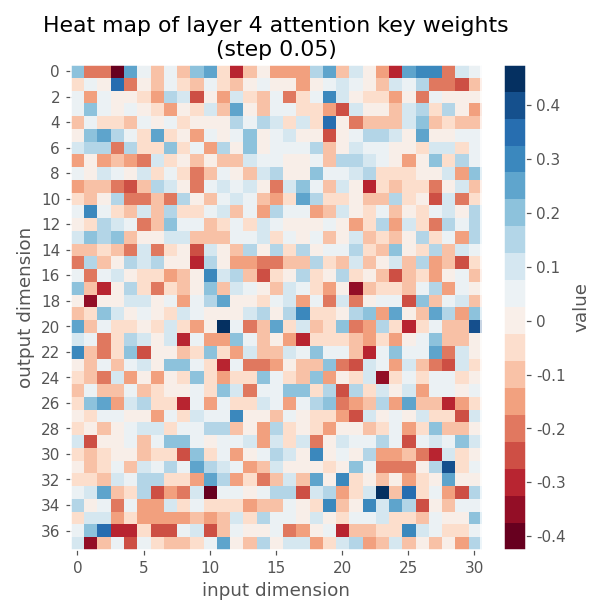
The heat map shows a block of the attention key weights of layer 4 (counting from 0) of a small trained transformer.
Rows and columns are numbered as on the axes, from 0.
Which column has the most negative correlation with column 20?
25
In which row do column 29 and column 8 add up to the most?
29
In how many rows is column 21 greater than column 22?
18
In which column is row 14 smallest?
9
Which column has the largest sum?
30
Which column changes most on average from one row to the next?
27
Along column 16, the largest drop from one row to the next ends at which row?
26
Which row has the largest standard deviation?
0
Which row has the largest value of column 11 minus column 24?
20
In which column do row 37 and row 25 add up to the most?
11
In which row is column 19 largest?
4
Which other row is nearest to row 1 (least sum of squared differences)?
13
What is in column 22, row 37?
-0.15
